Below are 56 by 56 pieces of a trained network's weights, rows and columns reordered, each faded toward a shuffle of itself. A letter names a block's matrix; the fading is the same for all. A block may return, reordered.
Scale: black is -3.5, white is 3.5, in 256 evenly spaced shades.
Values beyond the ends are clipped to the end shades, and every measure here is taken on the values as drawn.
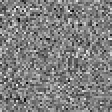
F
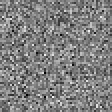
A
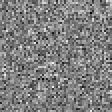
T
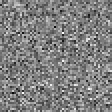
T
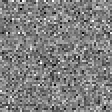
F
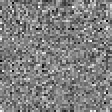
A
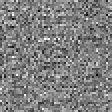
A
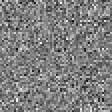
A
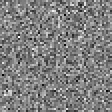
T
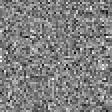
A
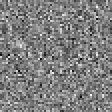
A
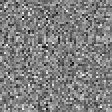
T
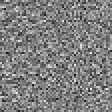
T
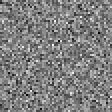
T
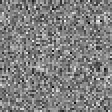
T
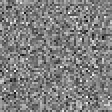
T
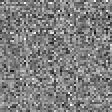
A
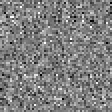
F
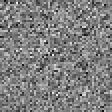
T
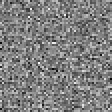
T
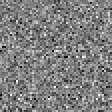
F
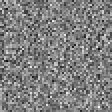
T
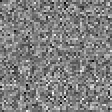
A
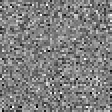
F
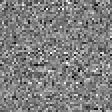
F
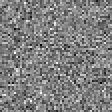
T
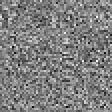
T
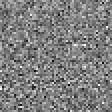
A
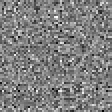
A
